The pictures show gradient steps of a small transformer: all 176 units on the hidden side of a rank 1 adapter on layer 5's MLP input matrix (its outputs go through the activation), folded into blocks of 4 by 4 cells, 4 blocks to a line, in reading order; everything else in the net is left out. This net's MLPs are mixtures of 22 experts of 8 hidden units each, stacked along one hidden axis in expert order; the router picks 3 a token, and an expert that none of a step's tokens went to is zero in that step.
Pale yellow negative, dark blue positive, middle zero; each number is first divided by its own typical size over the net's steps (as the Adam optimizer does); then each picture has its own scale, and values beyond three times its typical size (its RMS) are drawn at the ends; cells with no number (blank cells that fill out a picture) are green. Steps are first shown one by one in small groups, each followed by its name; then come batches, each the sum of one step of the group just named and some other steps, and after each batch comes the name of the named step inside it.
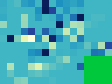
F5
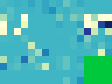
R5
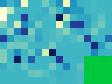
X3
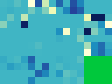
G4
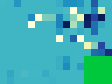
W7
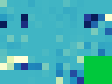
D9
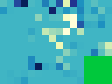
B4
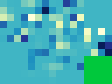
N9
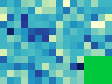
X3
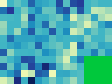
R5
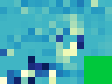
B4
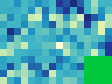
N9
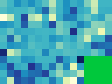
N9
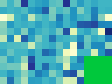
N9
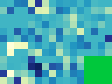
B4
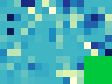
W7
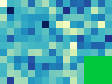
X3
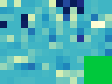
D9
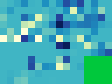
W7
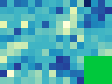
B4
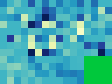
F5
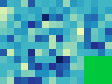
X3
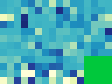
D9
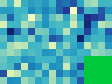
F5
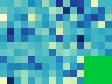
X3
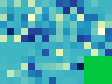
N9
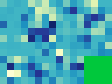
D9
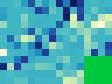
F5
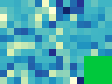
X3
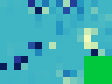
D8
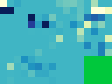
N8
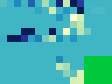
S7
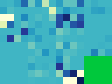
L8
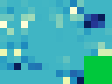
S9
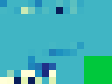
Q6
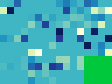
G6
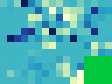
S7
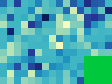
S9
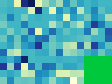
D8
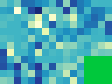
D8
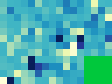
G6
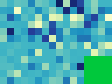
S7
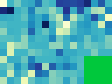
N8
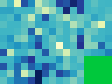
D8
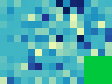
G6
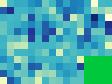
N8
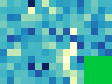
S7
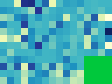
D8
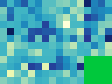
G6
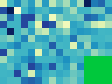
N8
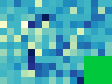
S9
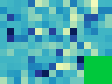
S7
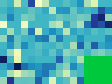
S9
